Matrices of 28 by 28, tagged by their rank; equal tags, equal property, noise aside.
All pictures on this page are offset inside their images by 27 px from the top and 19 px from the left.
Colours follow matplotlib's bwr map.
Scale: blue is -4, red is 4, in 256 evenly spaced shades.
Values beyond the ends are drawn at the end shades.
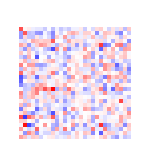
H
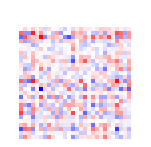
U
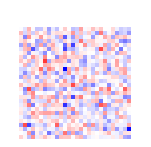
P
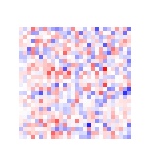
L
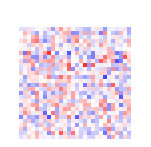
L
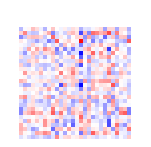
U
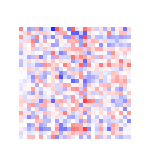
U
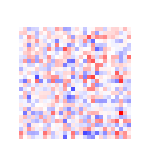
H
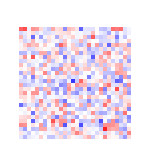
L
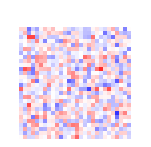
L
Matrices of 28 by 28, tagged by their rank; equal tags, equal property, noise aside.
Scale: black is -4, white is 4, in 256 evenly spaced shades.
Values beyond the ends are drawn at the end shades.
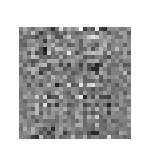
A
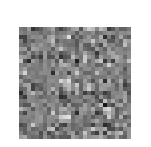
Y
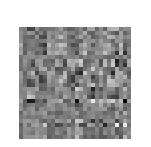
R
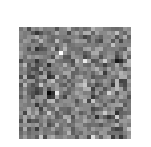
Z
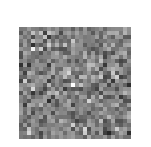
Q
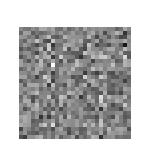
Z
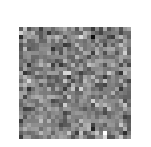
Z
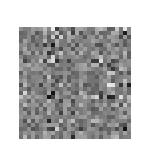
A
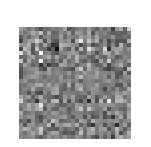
A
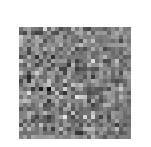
Z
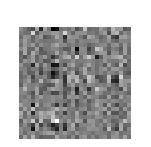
R
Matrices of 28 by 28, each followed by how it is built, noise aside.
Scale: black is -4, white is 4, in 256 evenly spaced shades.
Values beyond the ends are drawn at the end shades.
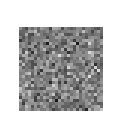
noise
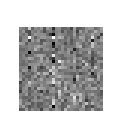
uneven columns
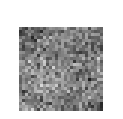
smooth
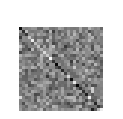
diagonal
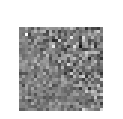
upper triangular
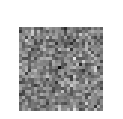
noise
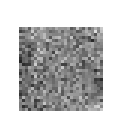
smooth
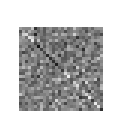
diagonal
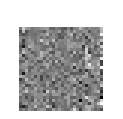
uneven columns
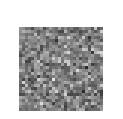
noise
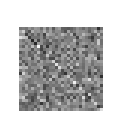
diagonal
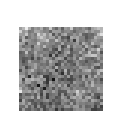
smooth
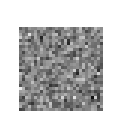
noise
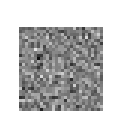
noise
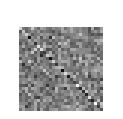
diagonal
